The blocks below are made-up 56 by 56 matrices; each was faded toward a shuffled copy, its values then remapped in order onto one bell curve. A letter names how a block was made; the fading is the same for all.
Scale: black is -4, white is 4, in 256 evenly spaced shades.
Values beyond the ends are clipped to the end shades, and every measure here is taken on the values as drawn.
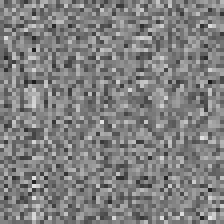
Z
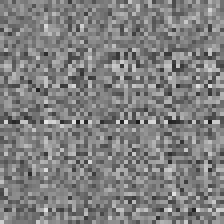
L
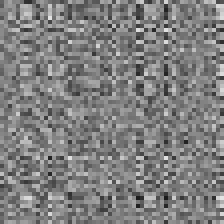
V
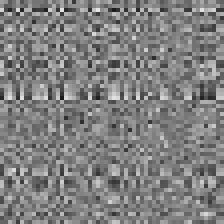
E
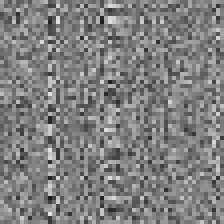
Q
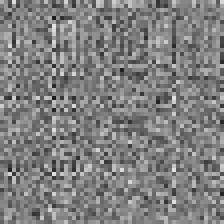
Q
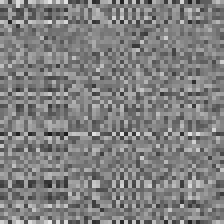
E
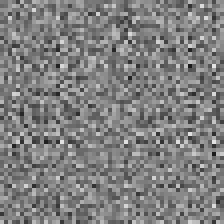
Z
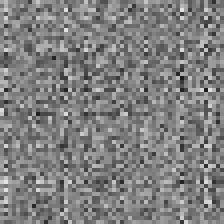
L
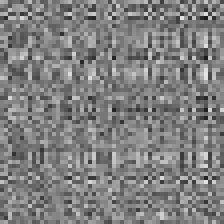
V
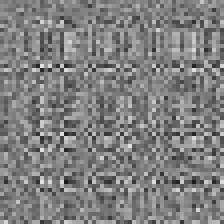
V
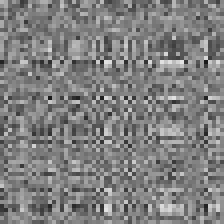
V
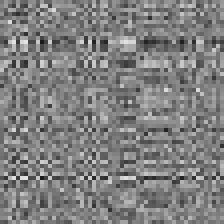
E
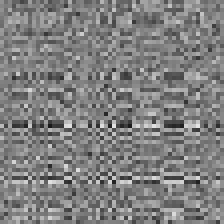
E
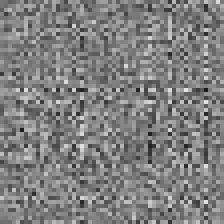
L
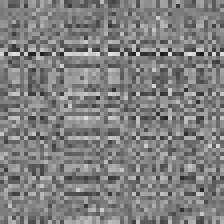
E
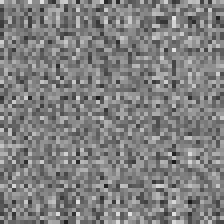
Q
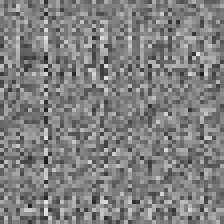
L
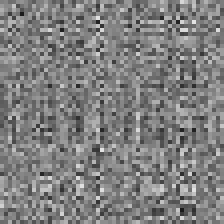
Q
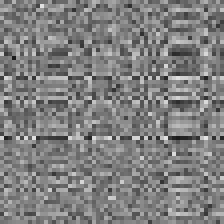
E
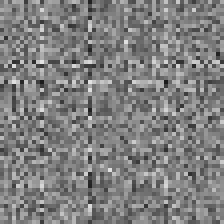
L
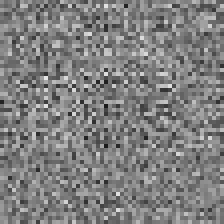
Z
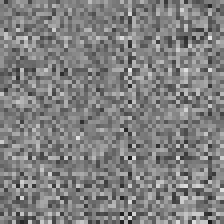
L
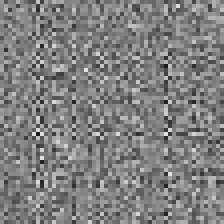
Q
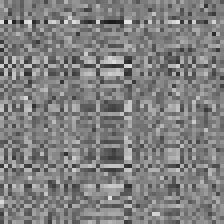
E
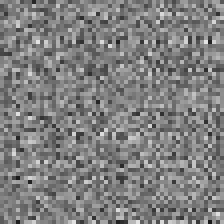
Z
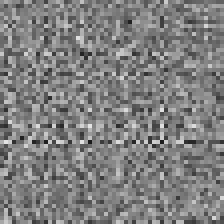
L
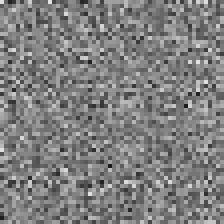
Z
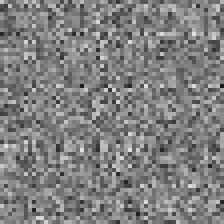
Z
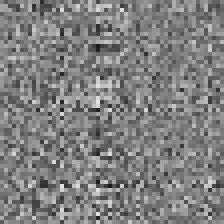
L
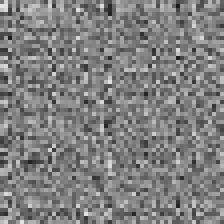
Q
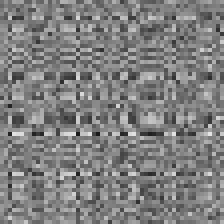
E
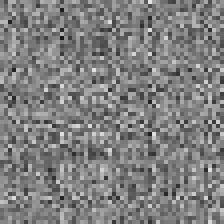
Z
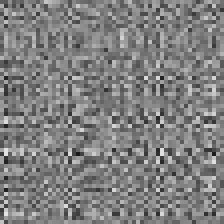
V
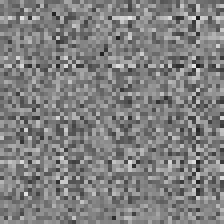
L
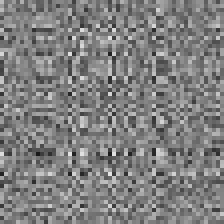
V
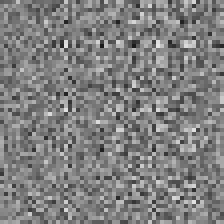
Z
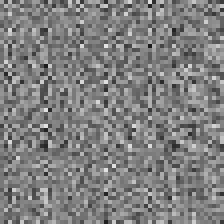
Q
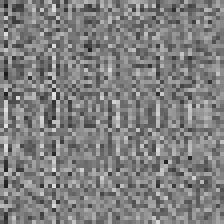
Q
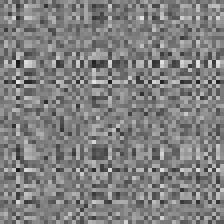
E
